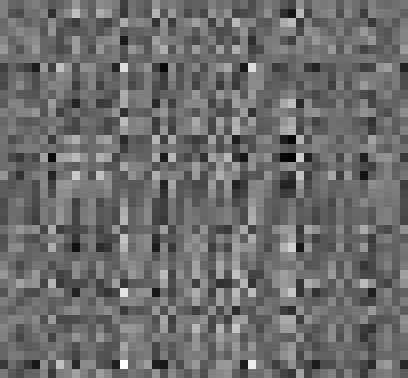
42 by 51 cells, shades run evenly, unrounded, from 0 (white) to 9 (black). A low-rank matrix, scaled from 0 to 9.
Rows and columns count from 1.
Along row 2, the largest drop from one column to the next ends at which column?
38
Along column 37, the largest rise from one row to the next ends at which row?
16
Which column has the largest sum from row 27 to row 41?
47
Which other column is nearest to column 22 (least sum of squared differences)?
27
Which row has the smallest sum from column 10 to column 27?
20
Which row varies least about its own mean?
7
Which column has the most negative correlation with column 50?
30
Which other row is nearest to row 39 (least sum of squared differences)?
19
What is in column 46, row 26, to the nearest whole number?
3
